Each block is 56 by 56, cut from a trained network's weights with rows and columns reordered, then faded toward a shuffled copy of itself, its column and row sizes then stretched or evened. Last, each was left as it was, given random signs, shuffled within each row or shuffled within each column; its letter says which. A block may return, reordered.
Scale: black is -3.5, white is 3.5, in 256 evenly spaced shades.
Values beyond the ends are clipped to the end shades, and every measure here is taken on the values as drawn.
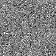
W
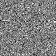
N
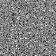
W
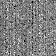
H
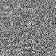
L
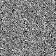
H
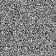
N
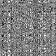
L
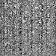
L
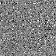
W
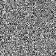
W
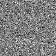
H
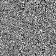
H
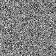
H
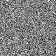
N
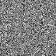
H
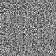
L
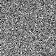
H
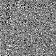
W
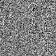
H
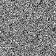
H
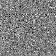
N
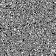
N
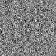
L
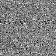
N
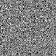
L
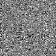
L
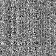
L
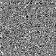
W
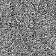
W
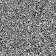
H
